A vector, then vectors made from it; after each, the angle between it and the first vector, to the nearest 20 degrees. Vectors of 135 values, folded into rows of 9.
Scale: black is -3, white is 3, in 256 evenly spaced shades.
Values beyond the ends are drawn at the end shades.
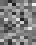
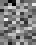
40 degrees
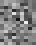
140 degrees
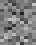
40 degrees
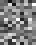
20 degrees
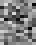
120 degrees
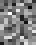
60 degrees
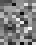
40 degrees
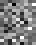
20 degrees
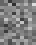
20 degrees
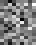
20 degrees
